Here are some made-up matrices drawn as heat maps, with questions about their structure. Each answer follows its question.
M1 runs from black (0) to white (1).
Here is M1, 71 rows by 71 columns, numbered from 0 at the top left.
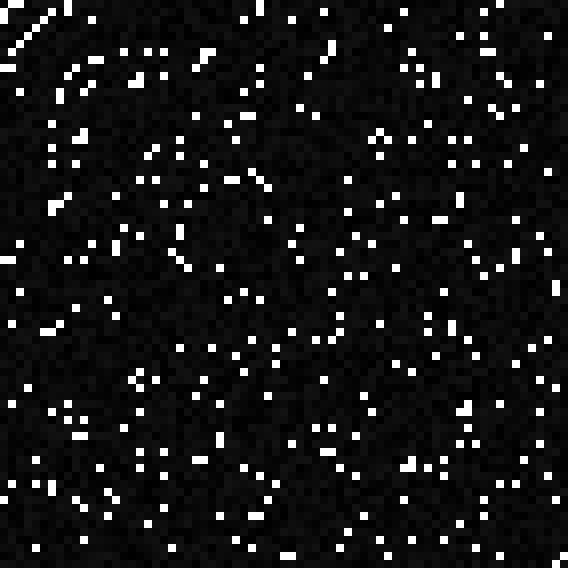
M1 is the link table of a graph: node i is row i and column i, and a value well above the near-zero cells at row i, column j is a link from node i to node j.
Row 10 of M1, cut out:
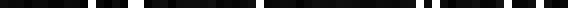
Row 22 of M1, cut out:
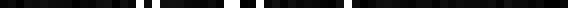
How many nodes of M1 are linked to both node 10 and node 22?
2
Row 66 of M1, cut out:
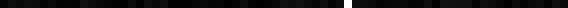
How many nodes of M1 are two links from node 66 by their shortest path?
3
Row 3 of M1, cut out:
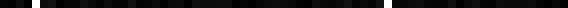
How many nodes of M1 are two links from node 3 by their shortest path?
5
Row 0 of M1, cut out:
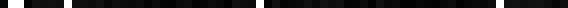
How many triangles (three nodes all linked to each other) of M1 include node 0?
3
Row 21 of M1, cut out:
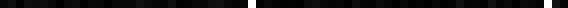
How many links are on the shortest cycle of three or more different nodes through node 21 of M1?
3
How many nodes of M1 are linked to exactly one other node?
4
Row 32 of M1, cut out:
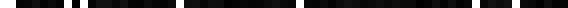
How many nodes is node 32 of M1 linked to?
8
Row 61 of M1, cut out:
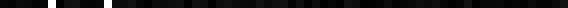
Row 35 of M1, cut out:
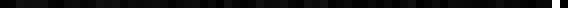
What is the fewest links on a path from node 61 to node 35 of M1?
5
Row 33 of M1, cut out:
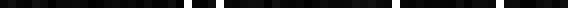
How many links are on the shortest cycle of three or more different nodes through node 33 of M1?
4
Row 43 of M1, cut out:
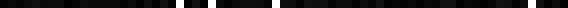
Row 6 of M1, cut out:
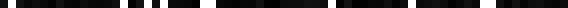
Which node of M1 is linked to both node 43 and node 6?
node 26
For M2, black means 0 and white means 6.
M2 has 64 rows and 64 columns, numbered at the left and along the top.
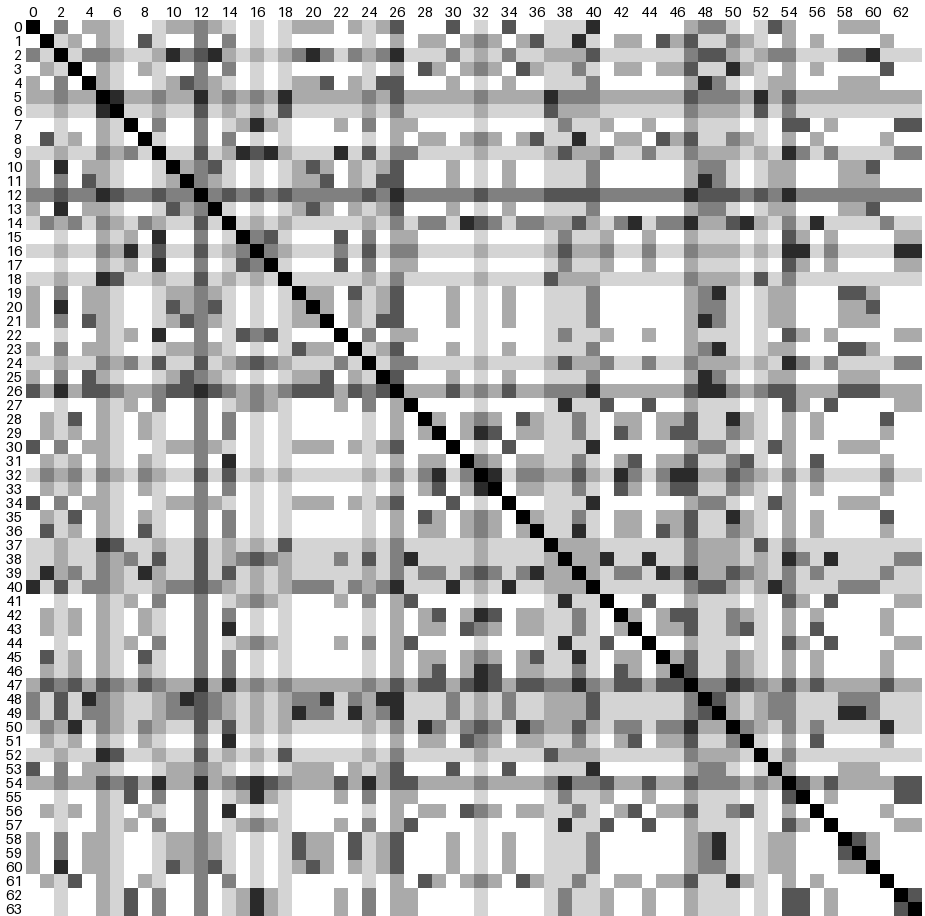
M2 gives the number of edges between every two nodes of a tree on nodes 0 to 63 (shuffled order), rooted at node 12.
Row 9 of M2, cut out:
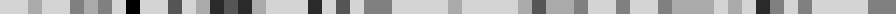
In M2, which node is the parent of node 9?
54
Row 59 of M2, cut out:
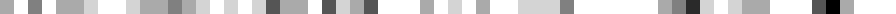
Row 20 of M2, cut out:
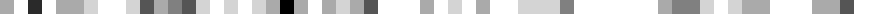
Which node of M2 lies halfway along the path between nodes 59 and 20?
26
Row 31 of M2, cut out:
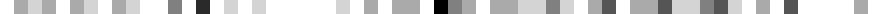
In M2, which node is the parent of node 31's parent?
47
